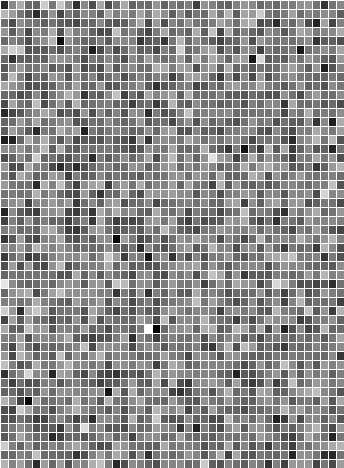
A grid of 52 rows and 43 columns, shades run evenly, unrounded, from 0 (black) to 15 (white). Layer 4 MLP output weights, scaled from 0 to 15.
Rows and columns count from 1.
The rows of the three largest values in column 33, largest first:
7, 2, 27
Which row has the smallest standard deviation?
20
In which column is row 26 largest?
21
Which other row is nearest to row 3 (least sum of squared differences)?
14
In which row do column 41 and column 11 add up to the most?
22
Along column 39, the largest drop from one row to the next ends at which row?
36
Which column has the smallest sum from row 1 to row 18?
12
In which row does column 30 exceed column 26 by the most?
32
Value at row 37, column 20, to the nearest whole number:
0
